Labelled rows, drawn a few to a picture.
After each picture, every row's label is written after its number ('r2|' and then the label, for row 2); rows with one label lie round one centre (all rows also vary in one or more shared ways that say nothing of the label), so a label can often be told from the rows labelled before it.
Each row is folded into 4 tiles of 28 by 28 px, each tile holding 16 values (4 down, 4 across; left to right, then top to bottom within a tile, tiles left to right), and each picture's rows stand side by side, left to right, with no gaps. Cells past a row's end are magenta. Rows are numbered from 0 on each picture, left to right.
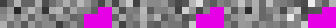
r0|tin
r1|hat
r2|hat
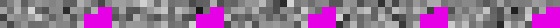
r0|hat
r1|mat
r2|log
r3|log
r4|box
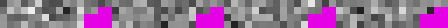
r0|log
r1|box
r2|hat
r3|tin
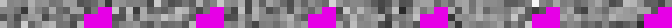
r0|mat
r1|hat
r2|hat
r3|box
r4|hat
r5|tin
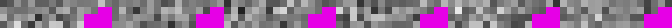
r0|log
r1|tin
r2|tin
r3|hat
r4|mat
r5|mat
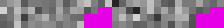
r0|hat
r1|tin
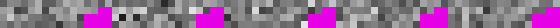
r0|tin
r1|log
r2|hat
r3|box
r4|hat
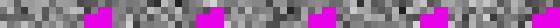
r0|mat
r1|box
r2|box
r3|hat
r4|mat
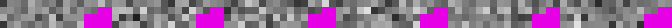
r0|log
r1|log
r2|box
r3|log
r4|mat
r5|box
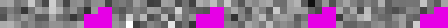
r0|mat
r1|box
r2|mat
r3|hat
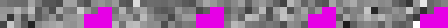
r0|log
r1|box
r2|tin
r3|hat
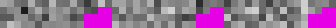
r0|mat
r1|mat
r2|log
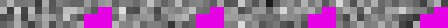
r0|hat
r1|tin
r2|tin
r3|mat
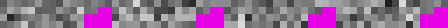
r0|log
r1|box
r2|box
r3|log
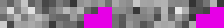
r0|box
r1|mat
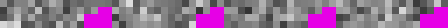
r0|box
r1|hat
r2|tin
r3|mat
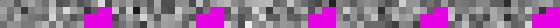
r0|mat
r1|hat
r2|mat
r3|tin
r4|log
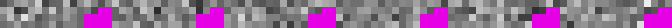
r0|tin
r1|mat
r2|box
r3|log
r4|mat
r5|hat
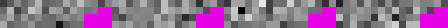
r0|tin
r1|mat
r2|tin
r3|log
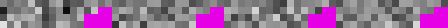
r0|box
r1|log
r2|log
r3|log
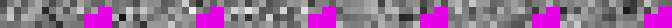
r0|tin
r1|log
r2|log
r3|mat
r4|mat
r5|box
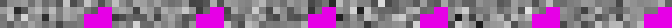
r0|tin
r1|mat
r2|mat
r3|hat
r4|log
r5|log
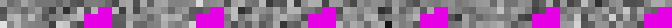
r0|box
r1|hat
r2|tin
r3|box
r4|mat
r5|box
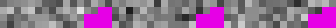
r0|log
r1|mat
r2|box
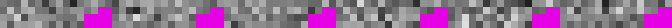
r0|box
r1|tin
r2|mat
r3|box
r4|box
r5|tin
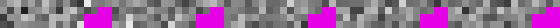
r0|hat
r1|box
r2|tin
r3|tin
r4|tin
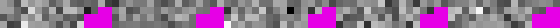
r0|mat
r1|tin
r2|box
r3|log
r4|log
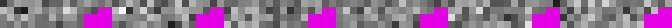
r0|tin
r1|tin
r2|box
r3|tin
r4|log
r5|hat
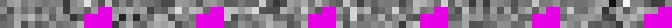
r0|hat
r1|log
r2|log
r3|hat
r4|hat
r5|tin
